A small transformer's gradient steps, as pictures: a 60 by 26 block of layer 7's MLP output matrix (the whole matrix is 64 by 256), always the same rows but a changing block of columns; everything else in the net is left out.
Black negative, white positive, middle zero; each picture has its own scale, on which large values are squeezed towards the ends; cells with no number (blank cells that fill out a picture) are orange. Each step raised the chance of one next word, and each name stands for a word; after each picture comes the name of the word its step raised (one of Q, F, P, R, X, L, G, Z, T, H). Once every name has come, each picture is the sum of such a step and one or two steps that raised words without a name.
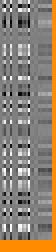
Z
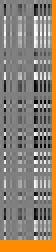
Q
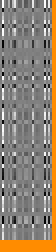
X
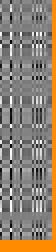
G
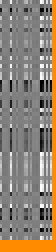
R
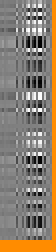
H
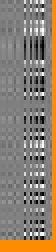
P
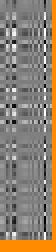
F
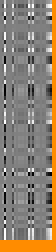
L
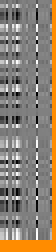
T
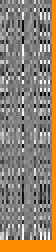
Z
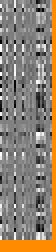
R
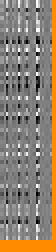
H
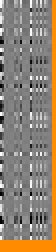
X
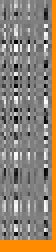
G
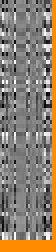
F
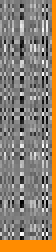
P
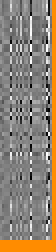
Q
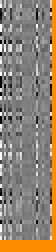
T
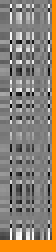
L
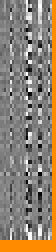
L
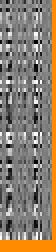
G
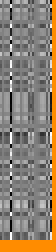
T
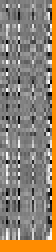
T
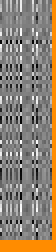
G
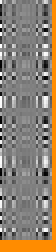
G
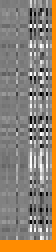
T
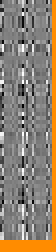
Z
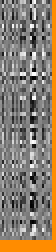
T
